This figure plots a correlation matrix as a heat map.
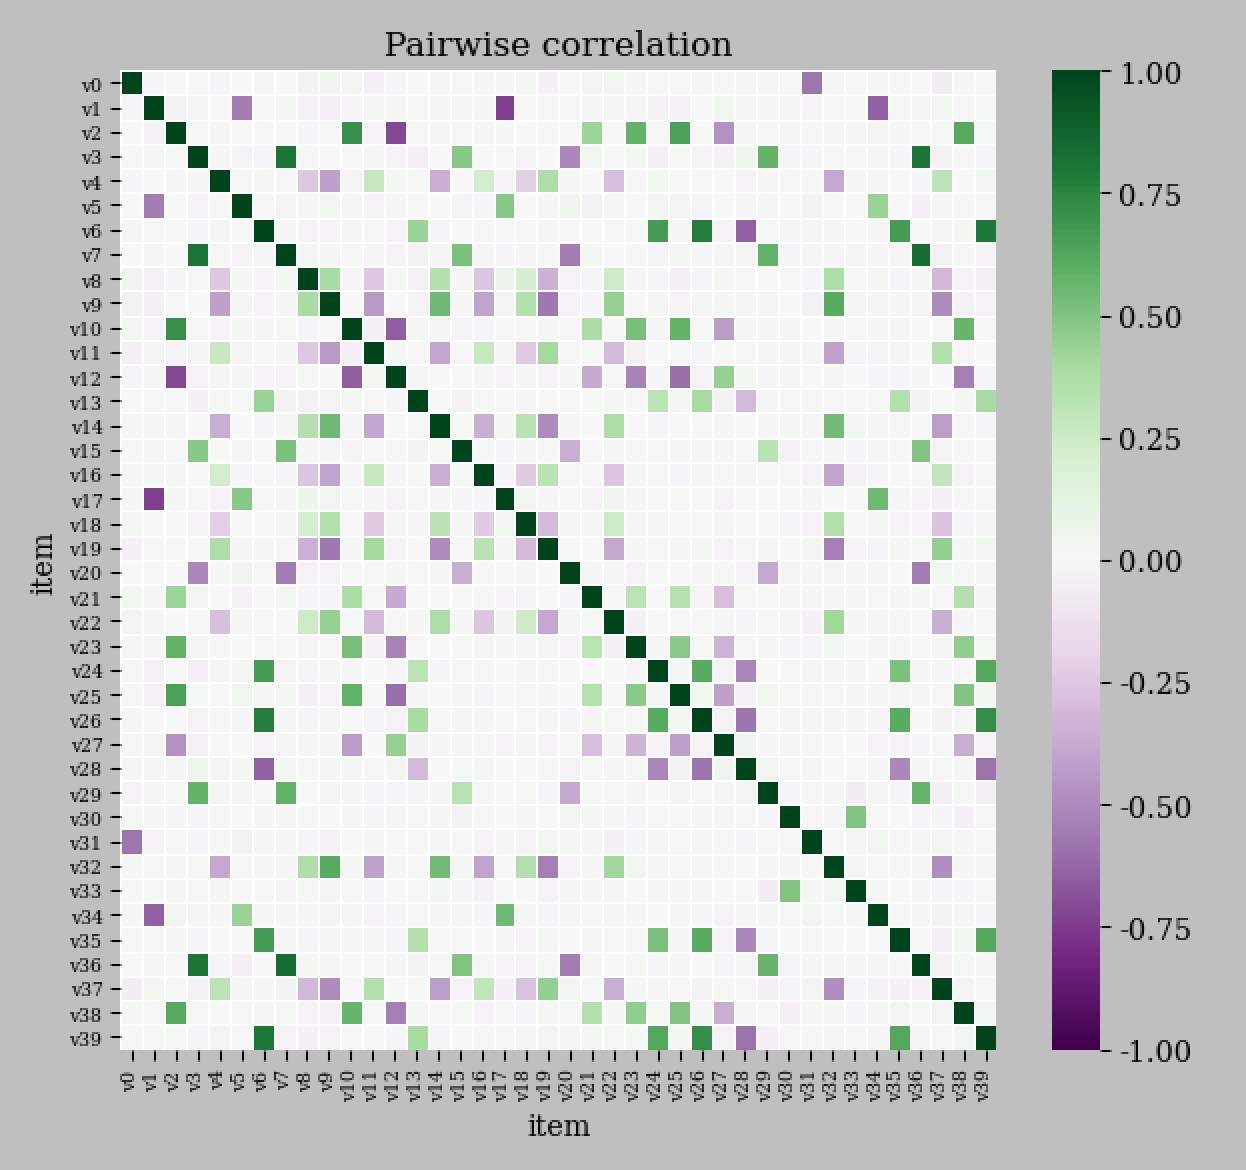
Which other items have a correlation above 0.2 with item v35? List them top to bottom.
v6, v13, v24, v26, v39
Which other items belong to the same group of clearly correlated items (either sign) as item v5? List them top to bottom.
v1, v17, v34
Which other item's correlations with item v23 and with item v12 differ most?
v2
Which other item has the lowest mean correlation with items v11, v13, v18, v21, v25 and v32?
v12
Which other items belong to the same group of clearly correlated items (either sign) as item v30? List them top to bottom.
v33
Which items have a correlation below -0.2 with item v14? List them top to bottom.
v4, v11, v16, v19, v37
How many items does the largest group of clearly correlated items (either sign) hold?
11
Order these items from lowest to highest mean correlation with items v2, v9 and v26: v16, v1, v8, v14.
v16, v1, v8, v14
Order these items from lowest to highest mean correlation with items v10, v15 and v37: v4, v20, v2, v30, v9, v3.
v9, v20, v30, v4, v3, v2
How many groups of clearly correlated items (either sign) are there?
7
